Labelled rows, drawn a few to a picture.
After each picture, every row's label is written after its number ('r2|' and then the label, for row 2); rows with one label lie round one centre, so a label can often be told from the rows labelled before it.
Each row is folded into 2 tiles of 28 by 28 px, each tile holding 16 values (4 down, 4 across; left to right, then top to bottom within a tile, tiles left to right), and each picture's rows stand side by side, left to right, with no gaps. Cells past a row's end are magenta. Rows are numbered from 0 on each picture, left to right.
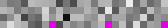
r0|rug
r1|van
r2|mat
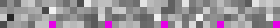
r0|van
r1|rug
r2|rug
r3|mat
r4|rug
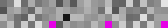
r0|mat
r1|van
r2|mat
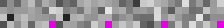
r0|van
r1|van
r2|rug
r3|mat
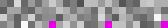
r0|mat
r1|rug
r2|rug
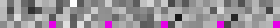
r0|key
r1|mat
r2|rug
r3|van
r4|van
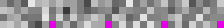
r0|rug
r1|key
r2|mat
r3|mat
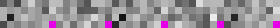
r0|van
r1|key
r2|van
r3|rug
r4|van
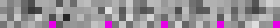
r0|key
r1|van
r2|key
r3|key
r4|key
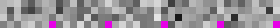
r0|key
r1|mat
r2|rug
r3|van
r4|van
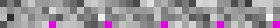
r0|van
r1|rug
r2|rug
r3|rug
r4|rug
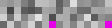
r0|key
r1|mat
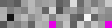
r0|van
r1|mat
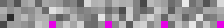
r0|van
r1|rug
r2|key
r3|mat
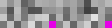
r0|key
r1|key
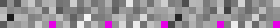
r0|van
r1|mat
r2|mat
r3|van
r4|mat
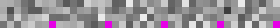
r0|key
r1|rug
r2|mat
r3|mat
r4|mat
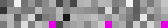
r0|mat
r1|van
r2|mat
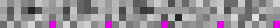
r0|key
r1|key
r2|key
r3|van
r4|mat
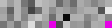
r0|key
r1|van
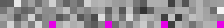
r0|mat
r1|rug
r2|key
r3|van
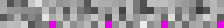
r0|rug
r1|key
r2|key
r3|key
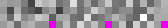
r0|key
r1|mat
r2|mat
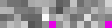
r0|rug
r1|mat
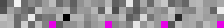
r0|mat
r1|van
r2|mat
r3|van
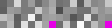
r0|mat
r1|mat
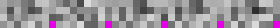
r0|key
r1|rug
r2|key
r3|key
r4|key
